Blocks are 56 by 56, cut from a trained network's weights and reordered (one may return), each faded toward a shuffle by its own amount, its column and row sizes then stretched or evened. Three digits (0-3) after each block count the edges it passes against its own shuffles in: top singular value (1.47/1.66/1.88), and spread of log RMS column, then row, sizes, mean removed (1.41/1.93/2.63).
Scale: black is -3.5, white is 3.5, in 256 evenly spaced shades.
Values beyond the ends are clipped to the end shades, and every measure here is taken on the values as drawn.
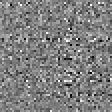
1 2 2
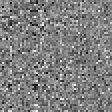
2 1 1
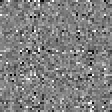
0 2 2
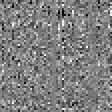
0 3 1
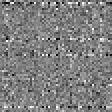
3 1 2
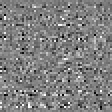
0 2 3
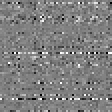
3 1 3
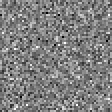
0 0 0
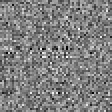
3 0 1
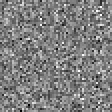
1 2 0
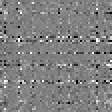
2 2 3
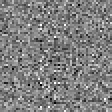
1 1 1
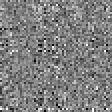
3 2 1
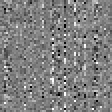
1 3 0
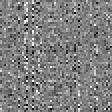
3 3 0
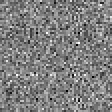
2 1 0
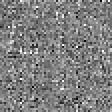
0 2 1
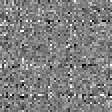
1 2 2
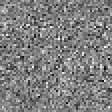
1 0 2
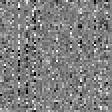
2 3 0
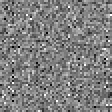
0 1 0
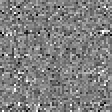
0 1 2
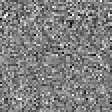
2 0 1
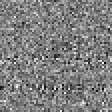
0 0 2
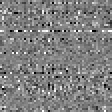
2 1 3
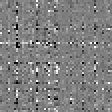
3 3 2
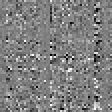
0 3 2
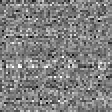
3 0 2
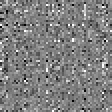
0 3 2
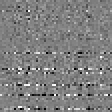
3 1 3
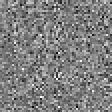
1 2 0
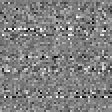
0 0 3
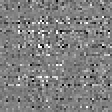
0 2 3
